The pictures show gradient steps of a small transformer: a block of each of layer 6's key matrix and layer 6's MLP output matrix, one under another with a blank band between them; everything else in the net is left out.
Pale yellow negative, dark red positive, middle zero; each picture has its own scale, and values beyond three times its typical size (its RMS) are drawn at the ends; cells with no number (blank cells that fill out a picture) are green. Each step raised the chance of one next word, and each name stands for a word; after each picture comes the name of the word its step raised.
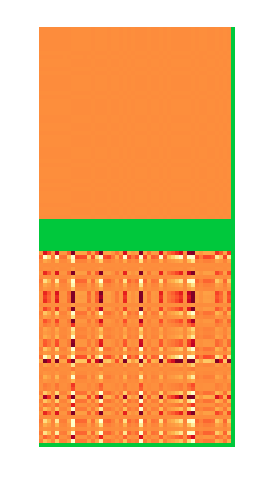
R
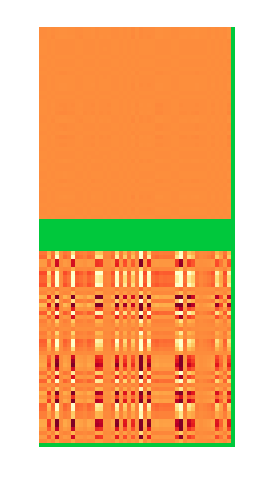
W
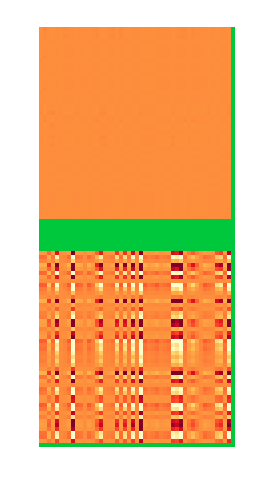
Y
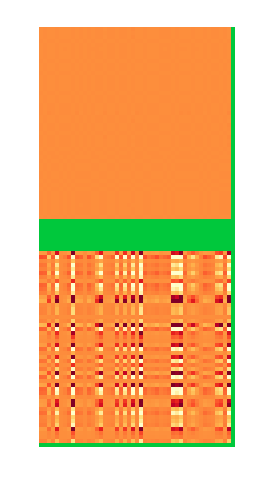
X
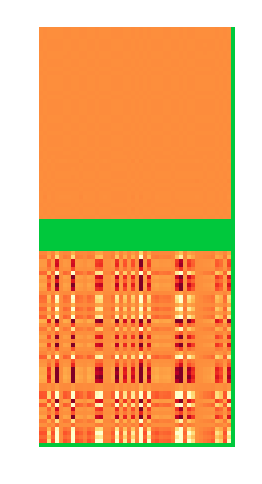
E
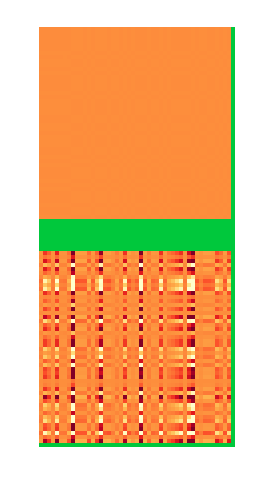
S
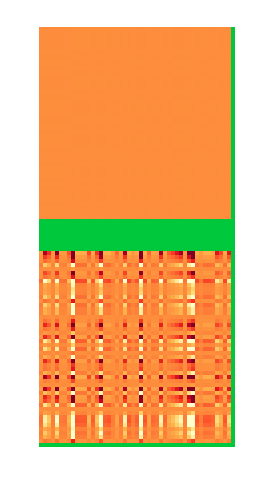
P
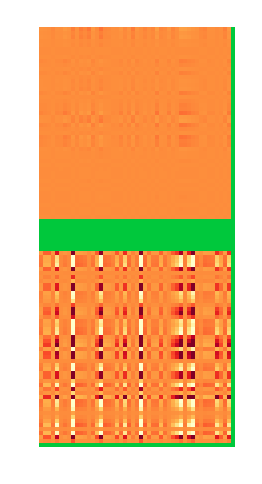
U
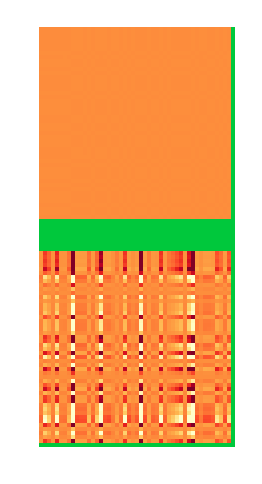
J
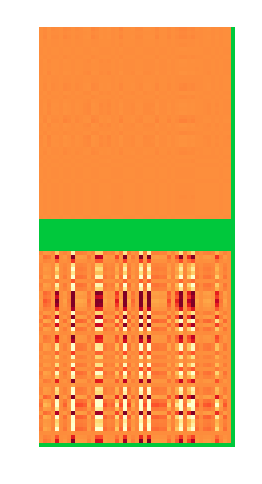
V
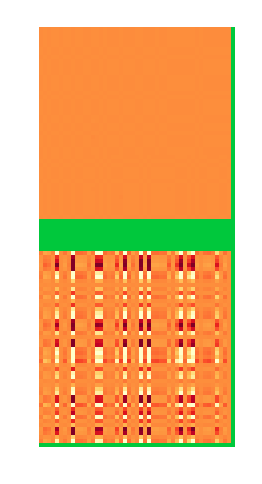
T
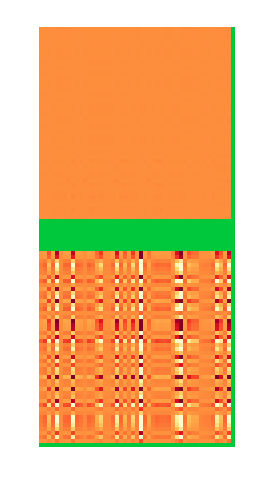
P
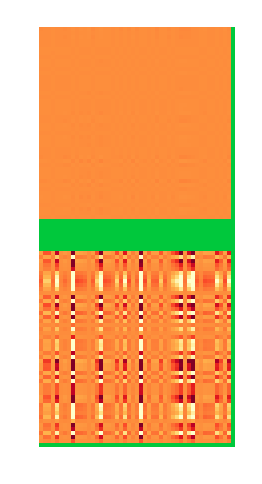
W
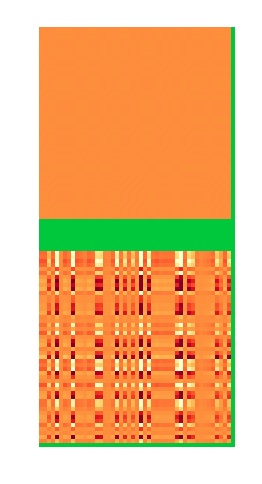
U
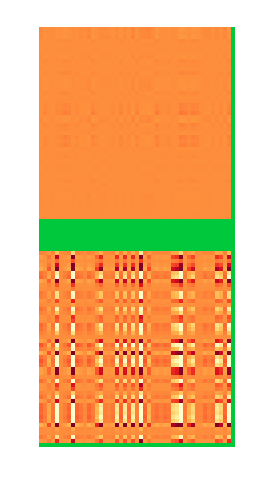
J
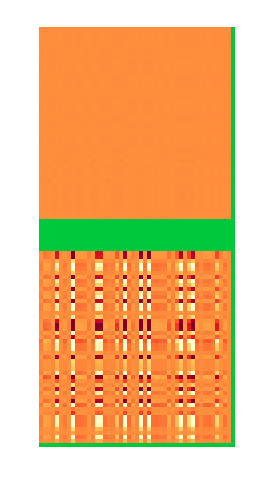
P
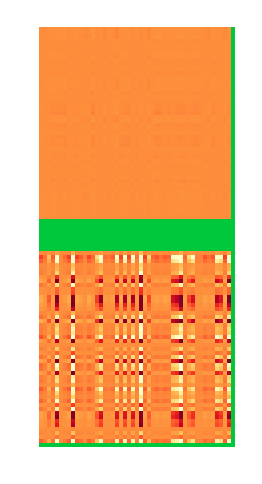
R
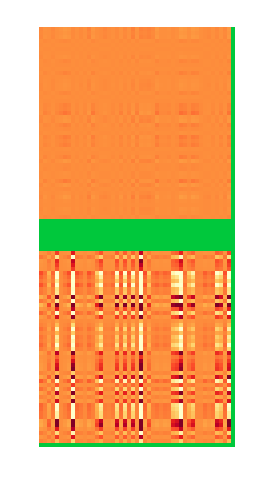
W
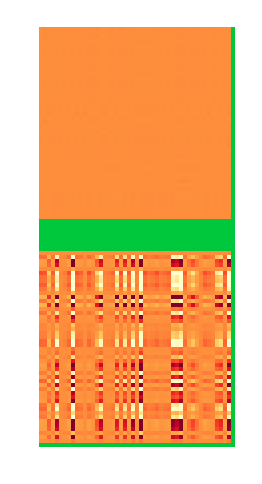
W
